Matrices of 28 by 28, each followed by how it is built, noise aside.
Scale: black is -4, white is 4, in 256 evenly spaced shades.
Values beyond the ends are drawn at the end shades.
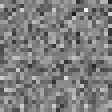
repeating columns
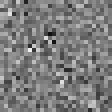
block diagonal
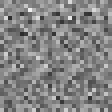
repeating columns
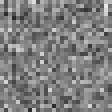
blocks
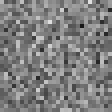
blocks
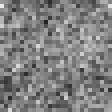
smooth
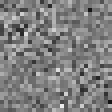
block diagonal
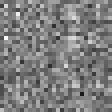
blocks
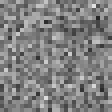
blocks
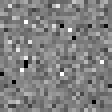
sparse
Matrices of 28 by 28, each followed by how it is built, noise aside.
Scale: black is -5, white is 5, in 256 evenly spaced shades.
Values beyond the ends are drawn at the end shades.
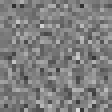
low rank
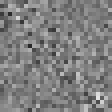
block diagonal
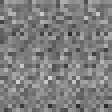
repeating columns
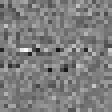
uneven rows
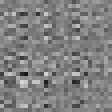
low rank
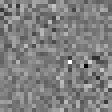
block diagonal
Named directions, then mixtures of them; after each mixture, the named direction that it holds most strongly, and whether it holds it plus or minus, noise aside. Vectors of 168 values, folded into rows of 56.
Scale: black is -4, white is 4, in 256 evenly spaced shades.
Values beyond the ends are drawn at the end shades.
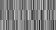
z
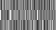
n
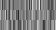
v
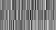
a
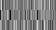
n, minus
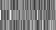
n, plus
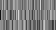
v, minus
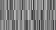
z, plus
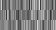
v, plus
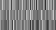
a, minus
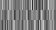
z, minus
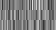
v, plus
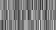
z, minus
